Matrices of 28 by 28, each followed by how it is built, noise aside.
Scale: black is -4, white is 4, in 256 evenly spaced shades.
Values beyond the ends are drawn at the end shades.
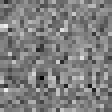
low rank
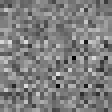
low rank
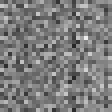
repeating rows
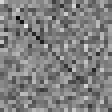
diagonal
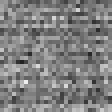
blocks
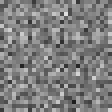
blocks
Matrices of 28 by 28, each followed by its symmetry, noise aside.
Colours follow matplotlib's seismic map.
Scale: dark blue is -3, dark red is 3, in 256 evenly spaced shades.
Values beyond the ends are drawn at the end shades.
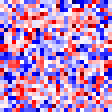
same after a half turn.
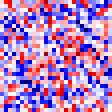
same after a half turn.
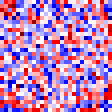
symmetric.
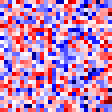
mirrored top to bottom.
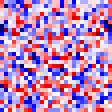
mirrored left to right.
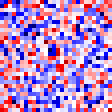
symmetric.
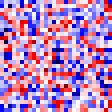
mirrored top to bottom.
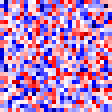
symmetric across the other diagonal.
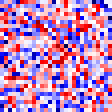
symmetric across the other diagonal.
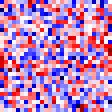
same after a half turn.
